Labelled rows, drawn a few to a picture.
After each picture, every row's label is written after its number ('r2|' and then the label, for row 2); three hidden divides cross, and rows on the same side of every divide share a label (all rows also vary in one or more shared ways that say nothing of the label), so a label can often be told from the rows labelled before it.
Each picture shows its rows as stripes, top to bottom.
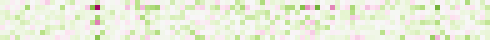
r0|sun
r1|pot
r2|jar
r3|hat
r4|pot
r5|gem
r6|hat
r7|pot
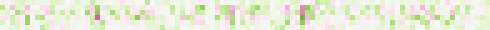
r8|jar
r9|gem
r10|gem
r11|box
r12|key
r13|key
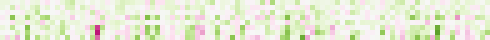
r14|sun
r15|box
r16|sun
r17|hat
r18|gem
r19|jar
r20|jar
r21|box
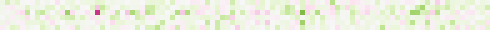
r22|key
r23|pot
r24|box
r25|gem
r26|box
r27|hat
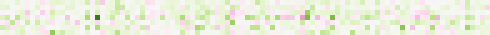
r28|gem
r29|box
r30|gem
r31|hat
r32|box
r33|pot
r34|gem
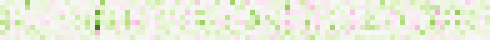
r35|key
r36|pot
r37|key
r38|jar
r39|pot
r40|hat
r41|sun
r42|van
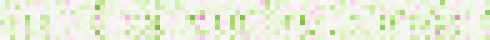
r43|hat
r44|hat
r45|pot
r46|hat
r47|key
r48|hat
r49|box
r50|hat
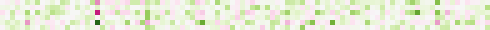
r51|gem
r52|jar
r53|gem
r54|hat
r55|box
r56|key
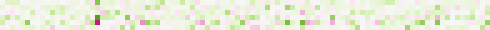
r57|hat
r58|jar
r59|gem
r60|key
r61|pot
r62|box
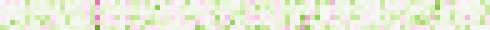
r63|gem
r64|jar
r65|pot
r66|box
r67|key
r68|gem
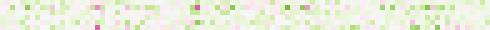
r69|sun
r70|key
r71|gem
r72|pot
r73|pot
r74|gem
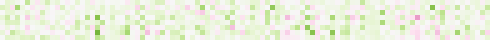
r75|hat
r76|pot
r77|hat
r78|hat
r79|hat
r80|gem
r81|box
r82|hat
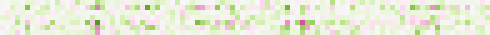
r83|hat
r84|hat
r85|box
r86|pot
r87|gem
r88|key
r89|sun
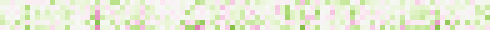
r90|gem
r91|pot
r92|sun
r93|pot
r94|pot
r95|box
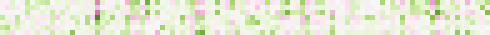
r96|hat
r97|box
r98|jar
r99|pot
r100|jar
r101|key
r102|sun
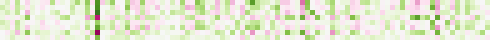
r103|jar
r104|pot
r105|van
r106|sun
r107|pot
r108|pot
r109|sun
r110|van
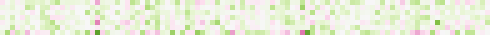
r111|van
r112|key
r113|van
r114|key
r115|jar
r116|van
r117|gem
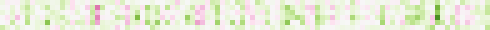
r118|pot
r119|jar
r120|jar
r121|gem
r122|hat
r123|pot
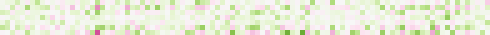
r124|box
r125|hat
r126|pot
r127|key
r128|jar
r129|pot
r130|box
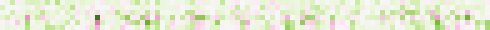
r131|van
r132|sun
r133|van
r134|sun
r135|jar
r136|jar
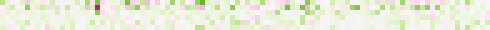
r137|sun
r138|box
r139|van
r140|box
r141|pot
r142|sun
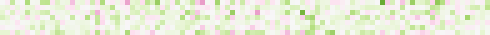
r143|hat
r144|jar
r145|box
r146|gem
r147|van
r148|van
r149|gem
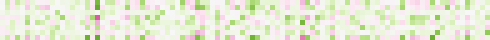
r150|jar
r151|sun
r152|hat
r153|jar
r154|box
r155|van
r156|jar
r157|jar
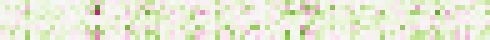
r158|pot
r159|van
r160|jar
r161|van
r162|van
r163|jar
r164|key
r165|hat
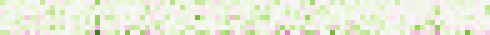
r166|box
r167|jar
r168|jar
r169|gem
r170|hat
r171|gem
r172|van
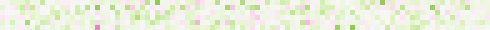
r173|hat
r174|jar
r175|gem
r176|van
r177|key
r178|sun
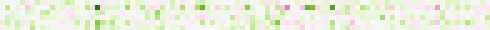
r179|sun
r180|van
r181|hat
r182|hat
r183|key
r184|hat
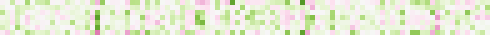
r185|key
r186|jar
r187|pot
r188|van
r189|sun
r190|hat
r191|box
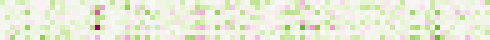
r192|jar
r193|gem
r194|jar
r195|key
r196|gem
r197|pot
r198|pot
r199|van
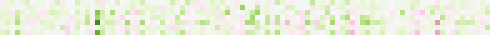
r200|van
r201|jar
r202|jar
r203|hat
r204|hat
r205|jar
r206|hat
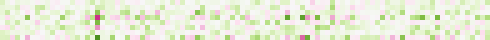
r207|pot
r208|key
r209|sun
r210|pot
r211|hat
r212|gem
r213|pot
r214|jar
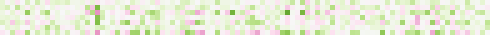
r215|sun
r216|hat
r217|key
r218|hat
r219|pot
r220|hat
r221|van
